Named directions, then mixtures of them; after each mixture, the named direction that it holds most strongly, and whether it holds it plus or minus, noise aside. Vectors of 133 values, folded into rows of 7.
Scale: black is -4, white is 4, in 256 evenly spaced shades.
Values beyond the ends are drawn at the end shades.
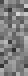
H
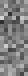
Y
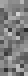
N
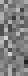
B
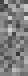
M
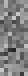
Y, plus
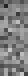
N, minus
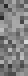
Y, minus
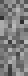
Y, minus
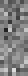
N, minus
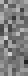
B, plus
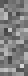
N, minus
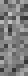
Y, minus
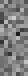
B, minus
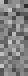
H, minus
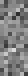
Y, minus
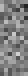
M, minus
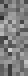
B, minus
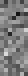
N, minus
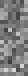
N, minus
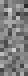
H, minus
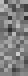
M, minus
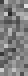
H, plus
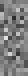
B, plus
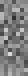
B, plus
